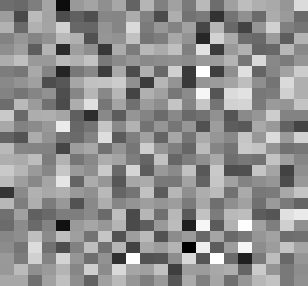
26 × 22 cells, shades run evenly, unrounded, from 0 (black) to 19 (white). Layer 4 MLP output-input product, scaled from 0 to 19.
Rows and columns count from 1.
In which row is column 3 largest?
23
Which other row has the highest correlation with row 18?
13
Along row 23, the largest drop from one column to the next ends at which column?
14
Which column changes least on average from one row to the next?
4
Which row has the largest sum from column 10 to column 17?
10
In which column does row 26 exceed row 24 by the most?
9
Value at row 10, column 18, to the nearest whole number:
16
